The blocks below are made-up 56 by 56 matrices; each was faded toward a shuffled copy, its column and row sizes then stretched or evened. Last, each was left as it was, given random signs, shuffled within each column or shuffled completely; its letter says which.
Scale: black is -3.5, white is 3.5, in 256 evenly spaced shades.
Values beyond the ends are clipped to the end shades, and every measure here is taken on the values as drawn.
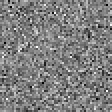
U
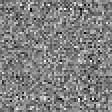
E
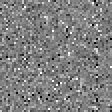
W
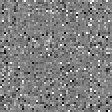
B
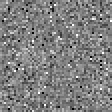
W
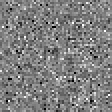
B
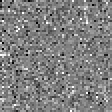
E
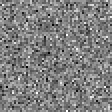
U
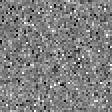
U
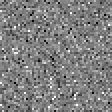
U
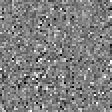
E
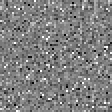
U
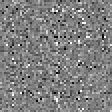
B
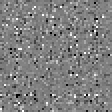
E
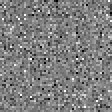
E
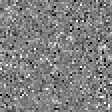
W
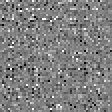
B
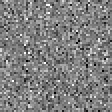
W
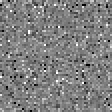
E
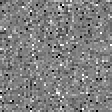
W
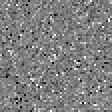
U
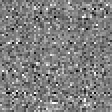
B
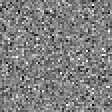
W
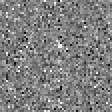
W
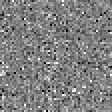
E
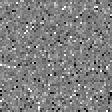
U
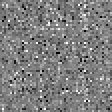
E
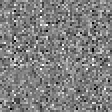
B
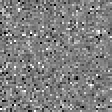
B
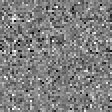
E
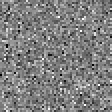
W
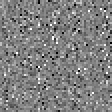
W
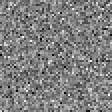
U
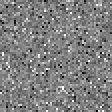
U
